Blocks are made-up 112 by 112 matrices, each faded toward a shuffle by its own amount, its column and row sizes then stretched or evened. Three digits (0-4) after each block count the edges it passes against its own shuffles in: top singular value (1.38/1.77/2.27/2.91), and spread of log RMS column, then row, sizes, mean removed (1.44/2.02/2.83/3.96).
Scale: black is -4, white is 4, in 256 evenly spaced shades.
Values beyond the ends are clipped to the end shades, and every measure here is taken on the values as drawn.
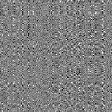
4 3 1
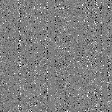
1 3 1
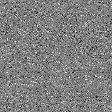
1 0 2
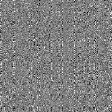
3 3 1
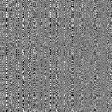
4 4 1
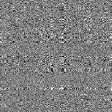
3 2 3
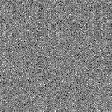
3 0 0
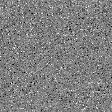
0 0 1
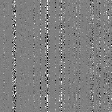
3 4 0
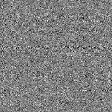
2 1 2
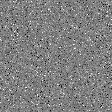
0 1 0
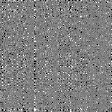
3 3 2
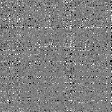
2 3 3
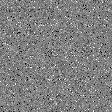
1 0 1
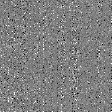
1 3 1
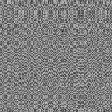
4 1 1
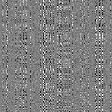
4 4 0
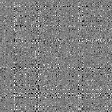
3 3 3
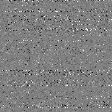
1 1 3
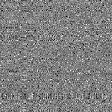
3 0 2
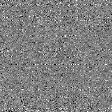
1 1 3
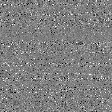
1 0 3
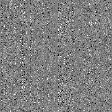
1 3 0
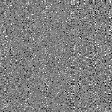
3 2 0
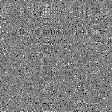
3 1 1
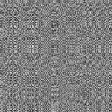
4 3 2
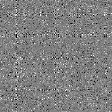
3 2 2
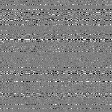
4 1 4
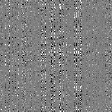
2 4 2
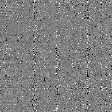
2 3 1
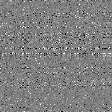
3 1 3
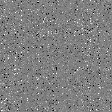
0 2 1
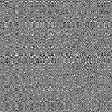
4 1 3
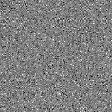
3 1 1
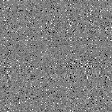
2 2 2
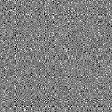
4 2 2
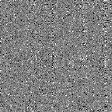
2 2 1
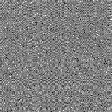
4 0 0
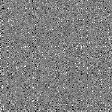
2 3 2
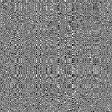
4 3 1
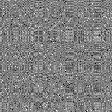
4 0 0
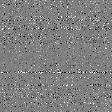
1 1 3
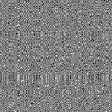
4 2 0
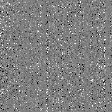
1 3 1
